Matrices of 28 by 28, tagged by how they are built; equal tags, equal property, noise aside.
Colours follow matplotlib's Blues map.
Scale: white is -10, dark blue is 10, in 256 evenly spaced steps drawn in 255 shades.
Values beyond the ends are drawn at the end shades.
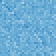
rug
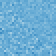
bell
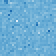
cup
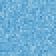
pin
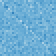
rug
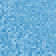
bell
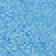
bell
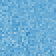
bell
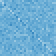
rug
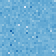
cup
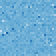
cup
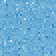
cup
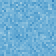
pin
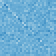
rug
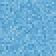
pin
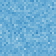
pin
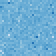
cup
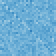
rug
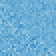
bell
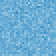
pin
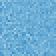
bell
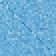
rug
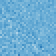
bell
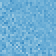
bell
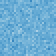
pin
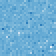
cup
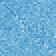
rug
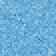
rug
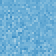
bell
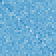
rug
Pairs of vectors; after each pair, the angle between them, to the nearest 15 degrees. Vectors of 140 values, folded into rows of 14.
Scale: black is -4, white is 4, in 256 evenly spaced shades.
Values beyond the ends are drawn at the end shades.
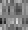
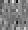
120 degrees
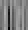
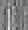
150 degrees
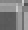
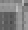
15 degrees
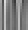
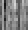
150 degrees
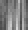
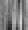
135 degrees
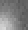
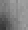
165 degrees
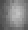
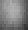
60 degrees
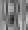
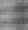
90 degrees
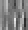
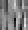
165 degrees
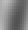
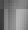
150 degrees
